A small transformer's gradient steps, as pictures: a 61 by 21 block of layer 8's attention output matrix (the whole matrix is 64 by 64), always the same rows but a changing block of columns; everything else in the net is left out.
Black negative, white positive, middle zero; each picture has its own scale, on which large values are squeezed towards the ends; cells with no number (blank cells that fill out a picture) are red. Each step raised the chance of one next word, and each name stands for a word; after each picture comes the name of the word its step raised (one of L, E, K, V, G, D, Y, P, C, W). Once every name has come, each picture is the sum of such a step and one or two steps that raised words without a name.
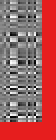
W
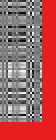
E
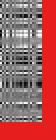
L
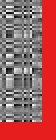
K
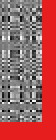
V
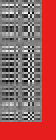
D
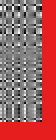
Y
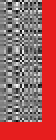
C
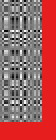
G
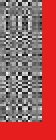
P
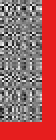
Y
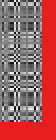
P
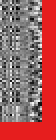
E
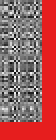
Y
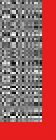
W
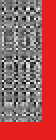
E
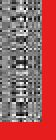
W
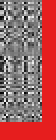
W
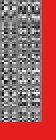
Y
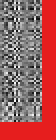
P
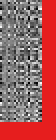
C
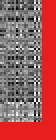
L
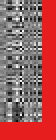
Y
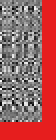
K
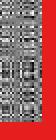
E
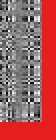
G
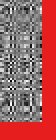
D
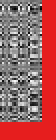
Y
